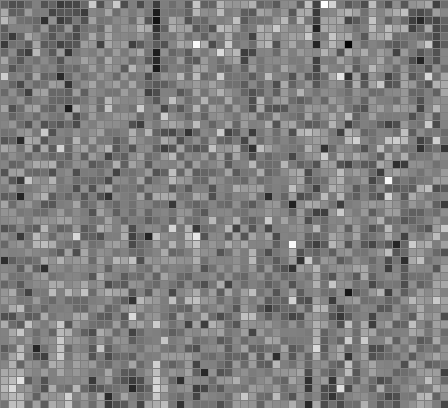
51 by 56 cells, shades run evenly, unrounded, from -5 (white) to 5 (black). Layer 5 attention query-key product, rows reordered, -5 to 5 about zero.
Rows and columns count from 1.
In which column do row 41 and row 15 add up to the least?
44
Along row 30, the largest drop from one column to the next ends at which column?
20
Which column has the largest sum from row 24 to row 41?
51
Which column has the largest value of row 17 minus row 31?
37
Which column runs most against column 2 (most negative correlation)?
39
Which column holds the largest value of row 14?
9
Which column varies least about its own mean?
36
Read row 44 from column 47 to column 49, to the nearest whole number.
2 2 1
